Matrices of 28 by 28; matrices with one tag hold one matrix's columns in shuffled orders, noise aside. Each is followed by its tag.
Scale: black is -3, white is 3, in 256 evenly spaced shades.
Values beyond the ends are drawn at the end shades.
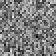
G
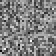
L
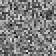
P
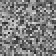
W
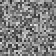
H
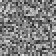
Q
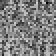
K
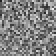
P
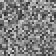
P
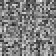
K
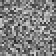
W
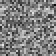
Q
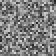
H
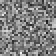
W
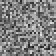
H
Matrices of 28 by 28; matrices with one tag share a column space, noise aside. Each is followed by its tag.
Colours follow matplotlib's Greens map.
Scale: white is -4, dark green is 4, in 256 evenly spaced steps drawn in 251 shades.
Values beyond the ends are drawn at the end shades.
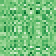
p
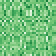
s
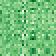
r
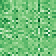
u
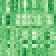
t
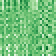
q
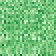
r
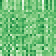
q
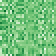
r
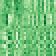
t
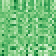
q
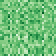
r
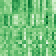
t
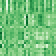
t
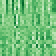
t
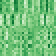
t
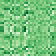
p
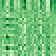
q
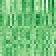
t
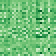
u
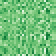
r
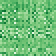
u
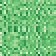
p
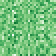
r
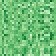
r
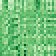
q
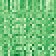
q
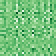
u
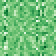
s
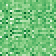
u
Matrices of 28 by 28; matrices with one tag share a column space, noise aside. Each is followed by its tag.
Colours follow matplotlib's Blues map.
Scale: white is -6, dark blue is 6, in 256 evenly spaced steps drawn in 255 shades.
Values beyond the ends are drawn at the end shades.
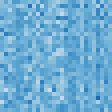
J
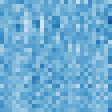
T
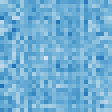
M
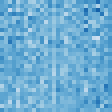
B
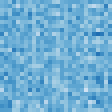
J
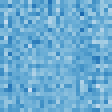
B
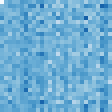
J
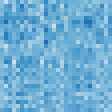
T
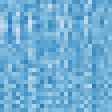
T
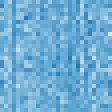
M
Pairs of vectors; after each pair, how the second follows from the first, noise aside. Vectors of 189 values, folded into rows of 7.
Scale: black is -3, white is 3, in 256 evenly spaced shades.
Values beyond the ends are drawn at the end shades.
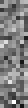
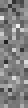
reversed, partly zeroed.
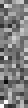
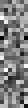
wrapped around, negated.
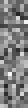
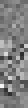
reversed, partly zeroed.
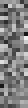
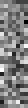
reversed.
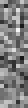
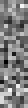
wrapped around, negated.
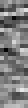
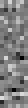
reversed, partly zeroed.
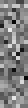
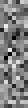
reversed.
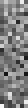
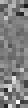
wrapped around, negated, partly zeroed.
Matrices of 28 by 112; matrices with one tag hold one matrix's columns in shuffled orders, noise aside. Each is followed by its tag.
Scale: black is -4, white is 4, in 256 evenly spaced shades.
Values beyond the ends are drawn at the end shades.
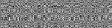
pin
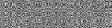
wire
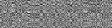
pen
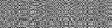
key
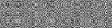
wire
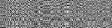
key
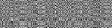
key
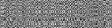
key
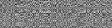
pen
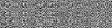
wire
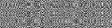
wire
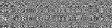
pin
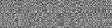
pen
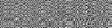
key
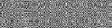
wire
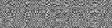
pen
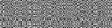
key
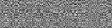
pen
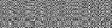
key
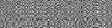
key
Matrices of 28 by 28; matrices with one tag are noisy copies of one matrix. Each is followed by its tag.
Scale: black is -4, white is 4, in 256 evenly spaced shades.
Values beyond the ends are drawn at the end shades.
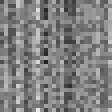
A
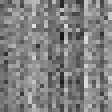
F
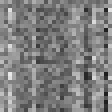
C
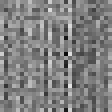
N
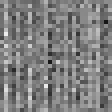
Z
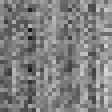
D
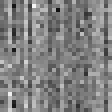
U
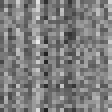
A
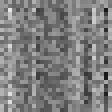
C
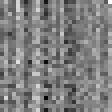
A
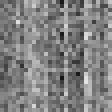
F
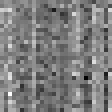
C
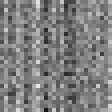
A
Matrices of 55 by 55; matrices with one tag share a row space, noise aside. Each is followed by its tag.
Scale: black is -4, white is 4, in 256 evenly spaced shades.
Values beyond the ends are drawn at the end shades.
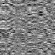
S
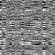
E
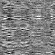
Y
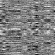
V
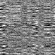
V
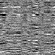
V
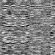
Y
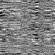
V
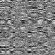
S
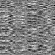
S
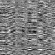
S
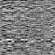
Y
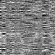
E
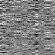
V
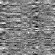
V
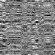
V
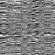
V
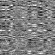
S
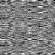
S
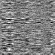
Y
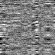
V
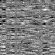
E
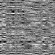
E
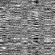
V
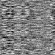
Y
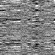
V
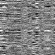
V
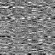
S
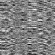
S
